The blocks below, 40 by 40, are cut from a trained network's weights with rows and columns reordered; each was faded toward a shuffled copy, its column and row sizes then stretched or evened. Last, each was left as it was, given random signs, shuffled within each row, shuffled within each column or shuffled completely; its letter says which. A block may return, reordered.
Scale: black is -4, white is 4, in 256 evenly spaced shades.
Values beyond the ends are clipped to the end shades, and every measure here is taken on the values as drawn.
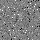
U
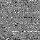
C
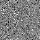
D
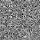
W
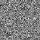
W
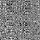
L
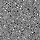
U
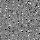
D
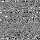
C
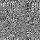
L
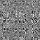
L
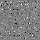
C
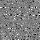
C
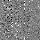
D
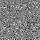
C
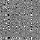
L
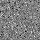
U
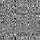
L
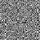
L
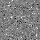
U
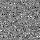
C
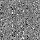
D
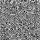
C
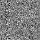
D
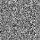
D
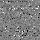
C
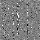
D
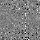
W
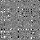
L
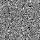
D
